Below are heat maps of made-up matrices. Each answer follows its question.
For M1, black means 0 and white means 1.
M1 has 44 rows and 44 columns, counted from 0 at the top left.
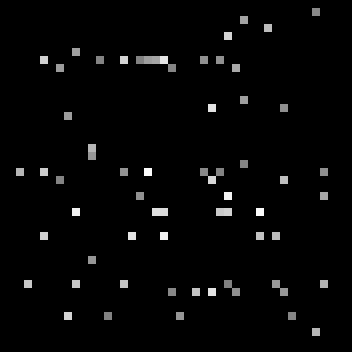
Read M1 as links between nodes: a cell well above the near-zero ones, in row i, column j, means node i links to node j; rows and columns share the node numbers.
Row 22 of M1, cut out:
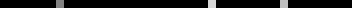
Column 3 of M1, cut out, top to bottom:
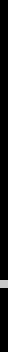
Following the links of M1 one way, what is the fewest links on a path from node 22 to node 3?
2
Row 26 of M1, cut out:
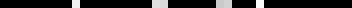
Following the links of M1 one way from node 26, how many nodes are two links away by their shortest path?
2
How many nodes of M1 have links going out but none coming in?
5
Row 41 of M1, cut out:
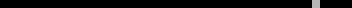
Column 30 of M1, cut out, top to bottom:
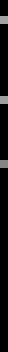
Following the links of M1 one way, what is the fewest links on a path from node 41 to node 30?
5
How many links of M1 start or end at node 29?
7
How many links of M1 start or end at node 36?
6
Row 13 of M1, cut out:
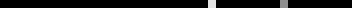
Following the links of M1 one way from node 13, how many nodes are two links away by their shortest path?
10
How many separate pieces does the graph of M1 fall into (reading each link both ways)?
9
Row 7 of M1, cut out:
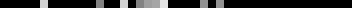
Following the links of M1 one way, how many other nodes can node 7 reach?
11
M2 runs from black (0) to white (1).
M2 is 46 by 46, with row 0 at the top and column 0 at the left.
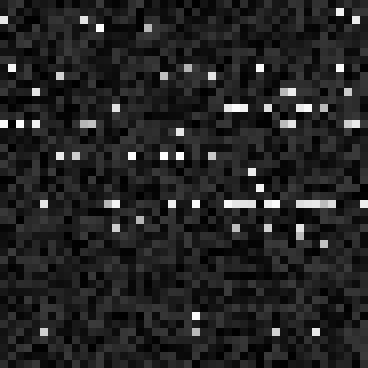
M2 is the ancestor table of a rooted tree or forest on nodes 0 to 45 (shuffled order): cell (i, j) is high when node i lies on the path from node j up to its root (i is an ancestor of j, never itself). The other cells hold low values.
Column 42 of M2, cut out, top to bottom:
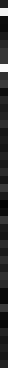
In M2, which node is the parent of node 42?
1
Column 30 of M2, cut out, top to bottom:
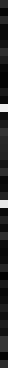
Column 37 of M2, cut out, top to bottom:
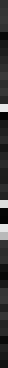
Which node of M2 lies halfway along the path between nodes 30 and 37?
28
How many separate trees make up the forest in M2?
7
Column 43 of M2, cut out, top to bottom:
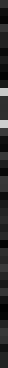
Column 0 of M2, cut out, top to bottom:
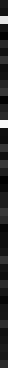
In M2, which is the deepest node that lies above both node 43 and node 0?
15
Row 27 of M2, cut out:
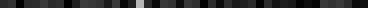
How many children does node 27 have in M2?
1
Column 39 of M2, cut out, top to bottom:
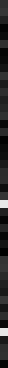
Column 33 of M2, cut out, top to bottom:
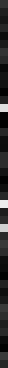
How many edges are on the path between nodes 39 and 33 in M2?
5
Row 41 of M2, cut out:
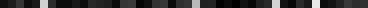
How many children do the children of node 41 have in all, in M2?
1
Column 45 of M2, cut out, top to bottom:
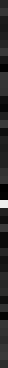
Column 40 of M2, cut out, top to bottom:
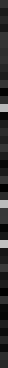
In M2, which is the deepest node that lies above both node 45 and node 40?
25
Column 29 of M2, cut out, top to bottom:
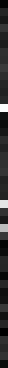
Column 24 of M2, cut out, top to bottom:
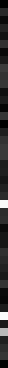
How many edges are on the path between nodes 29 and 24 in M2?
6
